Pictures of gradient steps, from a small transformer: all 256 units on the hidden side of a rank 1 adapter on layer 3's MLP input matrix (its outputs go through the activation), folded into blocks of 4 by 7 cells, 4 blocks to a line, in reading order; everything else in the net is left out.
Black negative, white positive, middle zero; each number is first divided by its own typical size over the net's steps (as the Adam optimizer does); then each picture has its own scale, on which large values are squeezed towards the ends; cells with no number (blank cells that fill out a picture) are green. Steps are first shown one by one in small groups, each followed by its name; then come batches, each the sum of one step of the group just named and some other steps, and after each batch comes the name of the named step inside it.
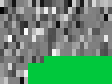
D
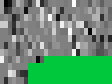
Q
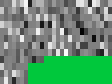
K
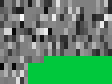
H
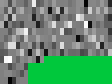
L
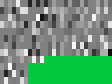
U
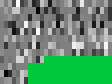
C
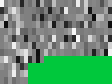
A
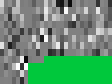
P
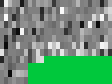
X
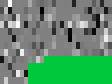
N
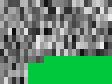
K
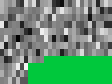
P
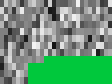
X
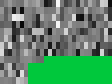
H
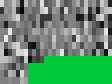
A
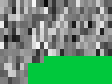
L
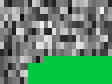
A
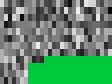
A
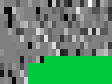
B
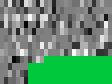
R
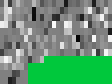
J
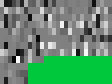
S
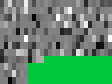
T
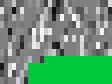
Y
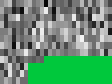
Y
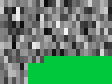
B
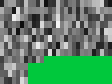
T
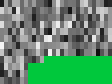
J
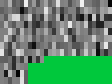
R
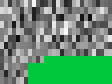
J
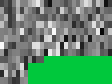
B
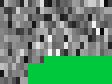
B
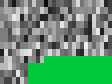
S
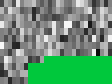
J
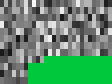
B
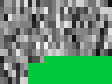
T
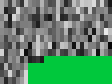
B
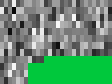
Y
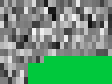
Y
